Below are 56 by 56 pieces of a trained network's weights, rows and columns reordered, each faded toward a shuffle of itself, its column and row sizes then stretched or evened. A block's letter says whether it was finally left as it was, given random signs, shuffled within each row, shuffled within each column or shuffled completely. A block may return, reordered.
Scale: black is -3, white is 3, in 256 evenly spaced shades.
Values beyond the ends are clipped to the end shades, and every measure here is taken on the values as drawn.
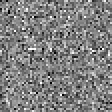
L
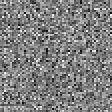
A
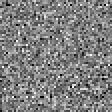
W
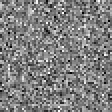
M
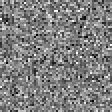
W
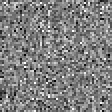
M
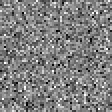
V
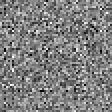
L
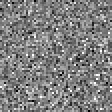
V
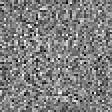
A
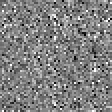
L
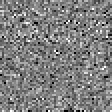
W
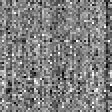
A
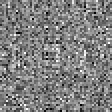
A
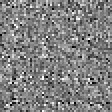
L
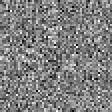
A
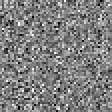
A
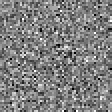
A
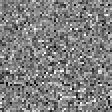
W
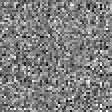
A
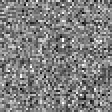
A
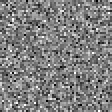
V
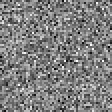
V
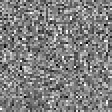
A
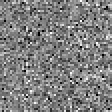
M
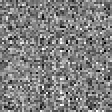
A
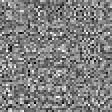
A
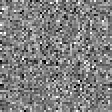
A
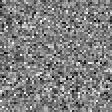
W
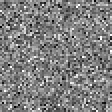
V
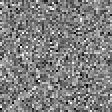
M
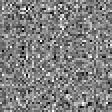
A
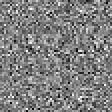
A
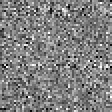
L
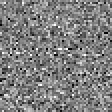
W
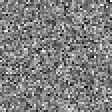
V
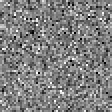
V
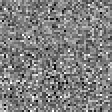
L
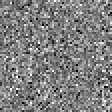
M
